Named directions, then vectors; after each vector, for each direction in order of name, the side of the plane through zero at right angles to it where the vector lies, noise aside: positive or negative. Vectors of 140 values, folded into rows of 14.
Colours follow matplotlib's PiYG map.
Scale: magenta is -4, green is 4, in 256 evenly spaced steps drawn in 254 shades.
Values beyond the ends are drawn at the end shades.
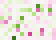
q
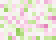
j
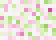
negative, negative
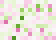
negative, positive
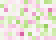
negative, negative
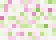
negative, negative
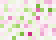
positive, positive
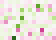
negative, positive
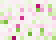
positive, negative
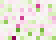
positive, negative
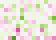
negative, positive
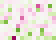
positive, negative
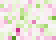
negative, positive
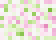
positive, positive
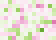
positive, negative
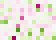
positive, negative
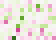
negative, positive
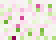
positive, negative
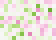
positive, positive
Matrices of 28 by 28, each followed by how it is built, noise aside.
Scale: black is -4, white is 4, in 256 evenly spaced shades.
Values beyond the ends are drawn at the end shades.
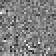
lower triangular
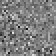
lower triangular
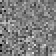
lower triangular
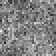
smooth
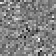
block diagonal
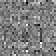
low rank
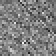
Toeplitz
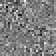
block diagonal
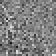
lower triangular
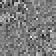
block diagonal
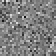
block diagonal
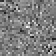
block diagonal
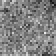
smooth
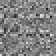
low rank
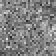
smooth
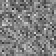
Toeplitz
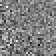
lower triangular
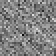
Toeplitz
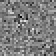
block diagonal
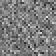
Toeplitz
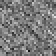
Toeplitz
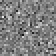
block diagonal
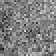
smooth
